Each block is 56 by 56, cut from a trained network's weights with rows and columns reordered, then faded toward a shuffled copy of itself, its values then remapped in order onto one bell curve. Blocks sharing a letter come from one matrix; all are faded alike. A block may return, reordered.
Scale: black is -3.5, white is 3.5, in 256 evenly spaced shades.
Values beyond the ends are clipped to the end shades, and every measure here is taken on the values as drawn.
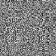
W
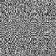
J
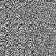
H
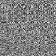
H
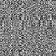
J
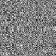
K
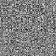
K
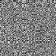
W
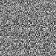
H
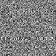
K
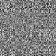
J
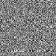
K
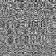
J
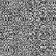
J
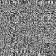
W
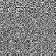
W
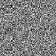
H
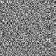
H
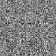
K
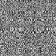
W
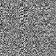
H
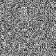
K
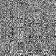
W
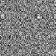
J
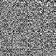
H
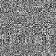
W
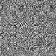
W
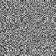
J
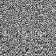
W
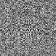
W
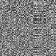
J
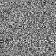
K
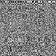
H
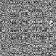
J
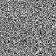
H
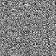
W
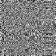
W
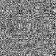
H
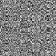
J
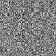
W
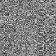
W
